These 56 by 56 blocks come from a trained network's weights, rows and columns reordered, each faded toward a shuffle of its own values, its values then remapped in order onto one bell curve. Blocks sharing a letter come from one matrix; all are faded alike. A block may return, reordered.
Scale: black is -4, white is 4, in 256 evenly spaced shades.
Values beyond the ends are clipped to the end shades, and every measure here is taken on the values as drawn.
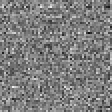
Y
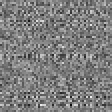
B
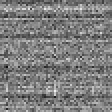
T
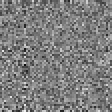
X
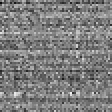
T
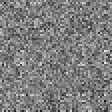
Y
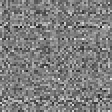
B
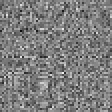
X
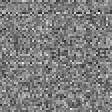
X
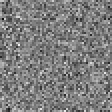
Y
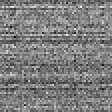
T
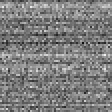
T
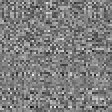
B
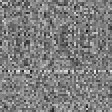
X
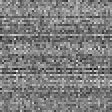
T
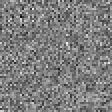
Y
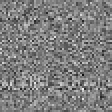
X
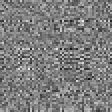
B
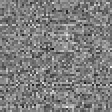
X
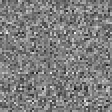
Y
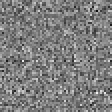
Y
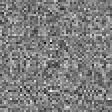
X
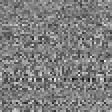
B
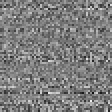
B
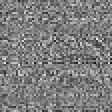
B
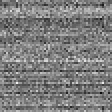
T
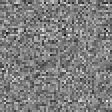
Y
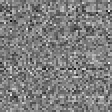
X
